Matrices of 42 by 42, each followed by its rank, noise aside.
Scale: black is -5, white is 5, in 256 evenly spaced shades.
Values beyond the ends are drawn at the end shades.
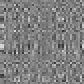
three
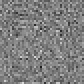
five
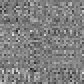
five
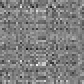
four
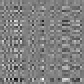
two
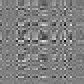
two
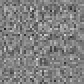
five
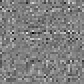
four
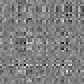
three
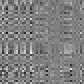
two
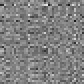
three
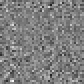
five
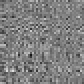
five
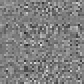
five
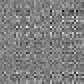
two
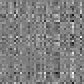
three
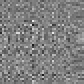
three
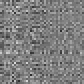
five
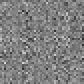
five
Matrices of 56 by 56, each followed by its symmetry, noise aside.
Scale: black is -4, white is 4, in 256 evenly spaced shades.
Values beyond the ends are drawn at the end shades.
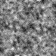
same after a half turn.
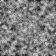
same after a half turn.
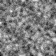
symmetric.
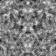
mirrored left to right.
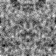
mirrored left to right.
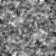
same after a half turn.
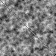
symmetric.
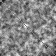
symmetric.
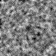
symmetric.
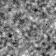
symmetric.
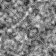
symmetric.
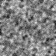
same after a half turn.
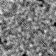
symmetric.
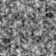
same after a half turn.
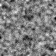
same after a half turn.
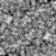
same after a half turn.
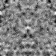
mirrored left to right.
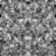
mirrored left to right.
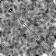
symmetric.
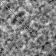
symmetric.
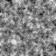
symmetric across the other diagonal.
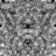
mirrored left to right.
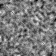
symmetric across the other diagonal.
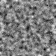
same after a half turn.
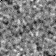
same after a half turn.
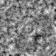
symmetric.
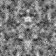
mirrored left to right.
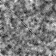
symmetric across the other diagonal.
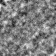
symmetric.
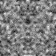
mirrored left to right.
